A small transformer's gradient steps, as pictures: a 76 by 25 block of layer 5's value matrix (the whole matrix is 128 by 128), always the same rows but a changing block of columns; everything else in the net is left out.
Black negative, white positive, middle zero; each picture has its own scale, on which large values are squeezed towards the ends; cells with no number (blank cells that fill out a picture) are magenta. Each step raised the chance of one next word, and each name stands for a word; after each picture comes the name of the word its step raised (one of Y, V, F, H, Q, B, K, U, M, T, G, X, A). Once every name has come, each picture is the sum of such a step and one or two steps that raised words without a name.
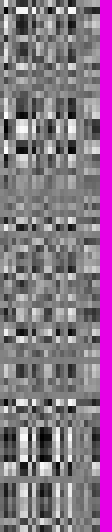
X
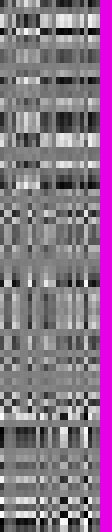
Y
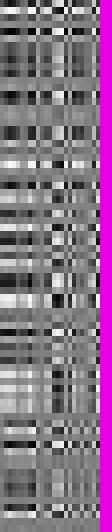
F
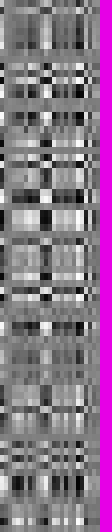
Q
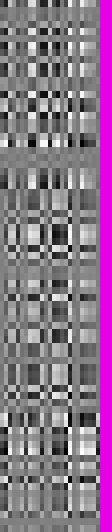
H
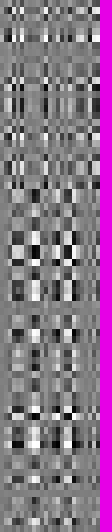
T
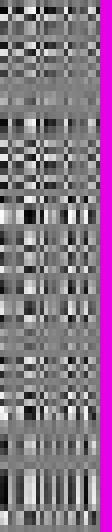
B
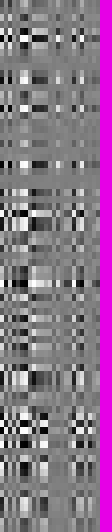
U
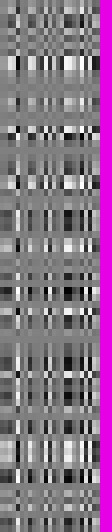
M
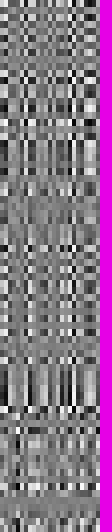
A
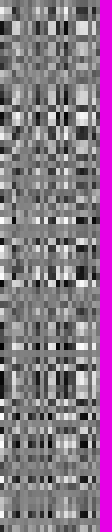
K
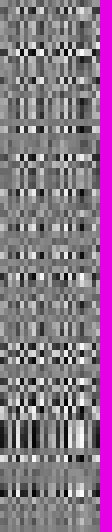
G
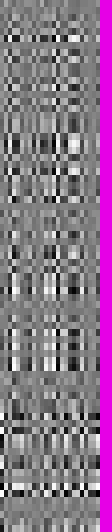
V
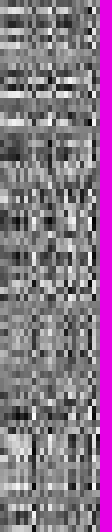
Q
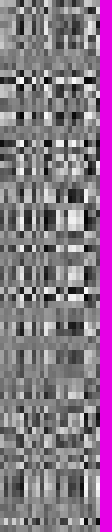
Q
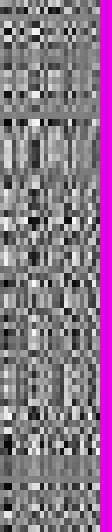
F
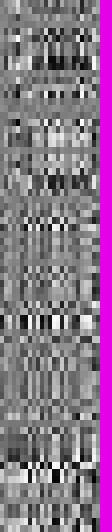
M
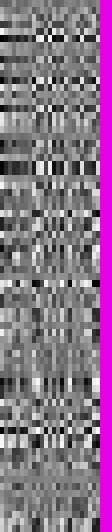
U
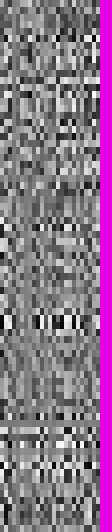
T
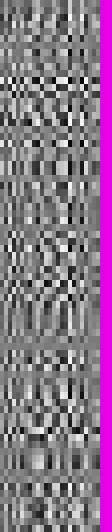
A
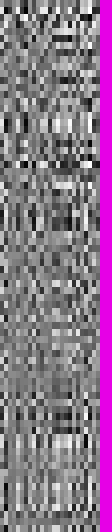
B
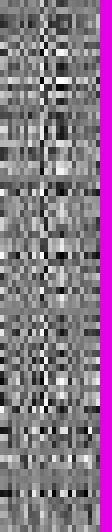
G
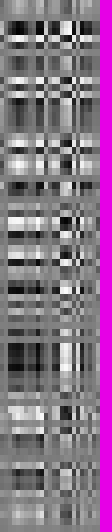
V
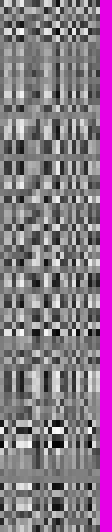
F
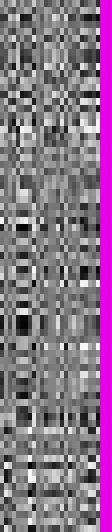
K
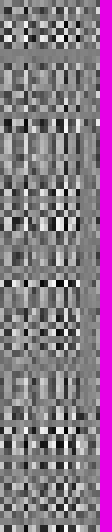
U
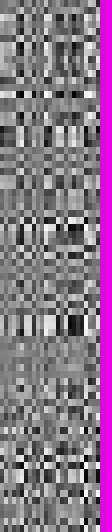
H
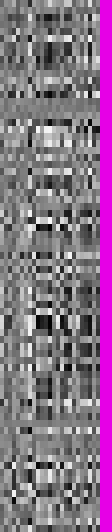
V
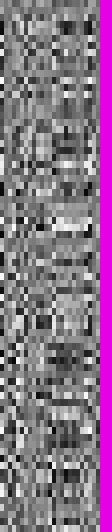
G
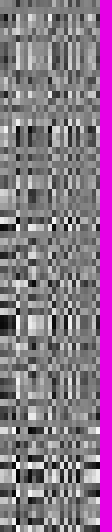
K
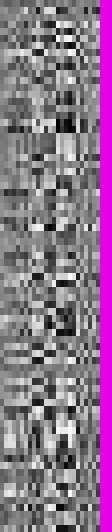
G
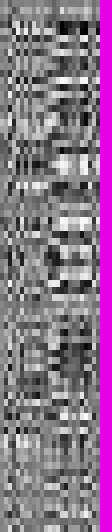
K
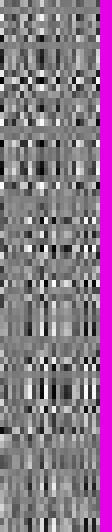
A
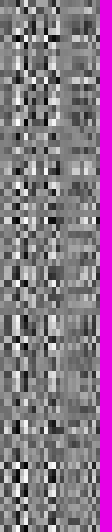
K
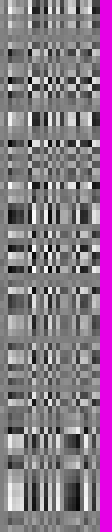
B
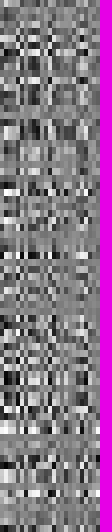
G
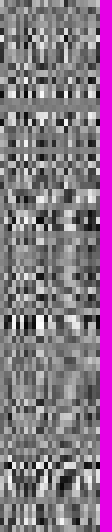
Q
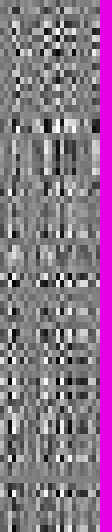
G
